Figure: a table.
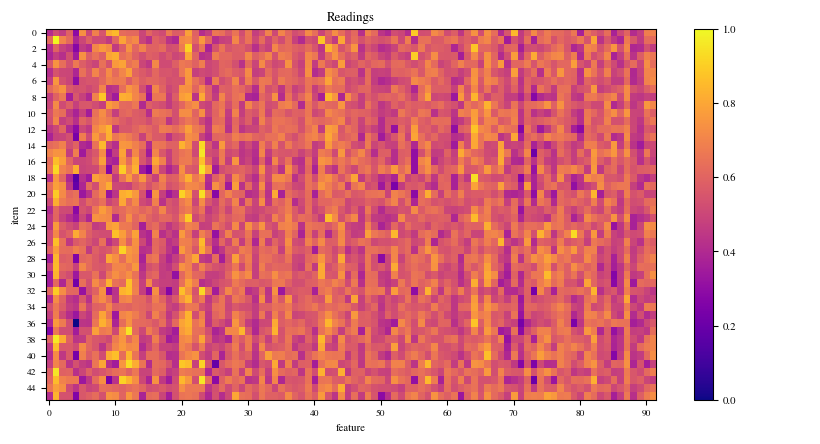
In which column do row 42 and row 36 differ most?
4
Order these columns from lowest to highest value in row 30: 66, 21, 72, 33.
72, 33, 21, 66
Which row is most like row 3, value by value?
0
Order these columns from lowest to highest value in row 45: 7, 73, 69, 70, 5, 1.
69, 5, 7, 73, 70, 1
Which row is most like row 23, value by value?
2
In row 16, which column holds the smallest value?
55
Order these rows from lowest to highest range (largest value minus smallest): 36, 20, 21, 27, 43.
21, 27, 20, 43, 36
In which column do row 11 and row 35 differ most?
10
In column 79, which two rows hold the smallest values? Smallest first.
36, 19
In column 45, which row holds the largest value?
8
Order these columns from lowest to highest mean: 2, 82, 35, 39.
35, 2, 39, 82
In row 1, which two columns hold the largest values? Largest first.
1, 41
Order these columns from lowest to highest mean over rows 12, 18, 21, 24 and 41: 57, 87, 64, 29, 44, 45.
29, 45, 44, 57, 87, 64
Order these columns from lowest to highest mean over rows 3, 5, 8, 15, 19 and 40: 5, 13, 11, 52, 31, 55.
31, 52, 5, 55, 13, 11
